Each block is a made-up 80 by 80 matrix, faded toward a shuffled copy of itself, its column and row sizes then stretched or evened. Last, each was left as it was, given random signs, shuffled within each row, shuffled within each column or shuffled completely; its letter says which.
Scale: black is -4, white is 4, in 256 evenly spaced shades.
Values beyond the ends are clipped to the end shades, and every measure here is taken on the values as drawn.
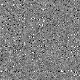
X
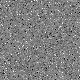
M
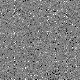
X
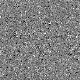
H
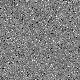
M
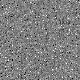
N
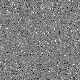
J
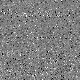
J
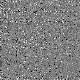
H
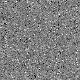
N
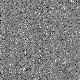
N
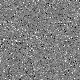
M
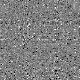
X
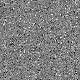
N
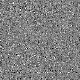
H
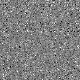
H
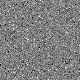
N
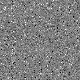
N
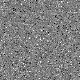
N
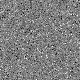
M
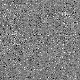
H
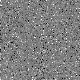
N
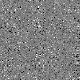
X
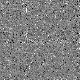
H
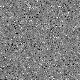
J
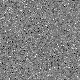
M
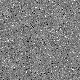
M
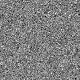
M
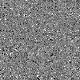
X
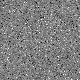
M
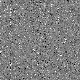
N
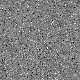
M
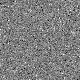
M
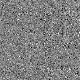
H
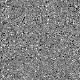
H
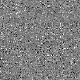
X
